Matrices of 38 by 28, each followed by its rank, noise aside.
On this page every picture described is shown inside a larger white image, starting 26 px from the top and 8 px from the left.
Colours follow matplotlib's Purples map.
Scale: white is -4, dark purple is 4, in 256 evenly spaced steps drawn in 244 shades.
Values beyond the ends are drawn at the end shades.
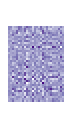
three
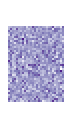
seven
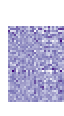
five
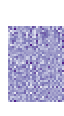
five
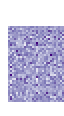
six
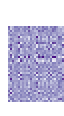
three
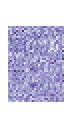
seven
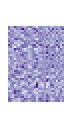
four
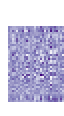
four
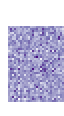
seven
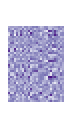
three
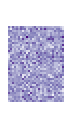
seven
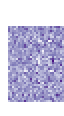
seven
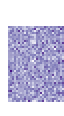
seven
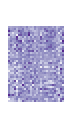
five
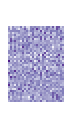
seven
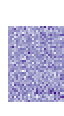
seven
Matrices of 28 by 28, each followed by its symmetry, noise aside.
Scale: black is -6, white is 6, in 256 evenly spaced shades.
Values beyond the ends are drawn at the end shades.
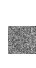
mirrored top to bottom.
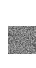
same after a half turn.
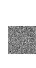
mirrored top to bottom.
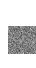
same after a half turn.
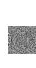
mirrored top to bottom.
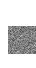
symmetric.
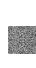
mirrored top to bottom.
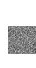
same after a half turn.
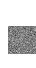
symmetric.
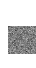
symmetric.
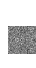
mirrored top to bottom.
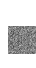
mirrored top to bottom.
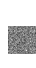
mirrored top to bottom.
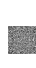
mirrored top to bottom.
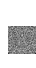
mirrored left to right.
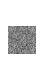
mirrored top to bottom.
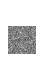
same after a half turn.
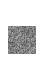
symmetric.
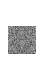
mirrored left to right.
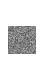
symmetric.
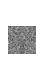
mirrored left to right.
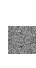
mirrored top to bottom.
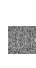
mirrored top to bottom.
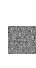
same after a half turn.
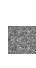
mirrored top to bottom.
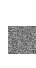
same after a half turn.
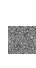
same after a half turn.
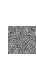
symmetric.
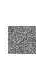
symmetric.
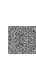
mirrored top to bottom.
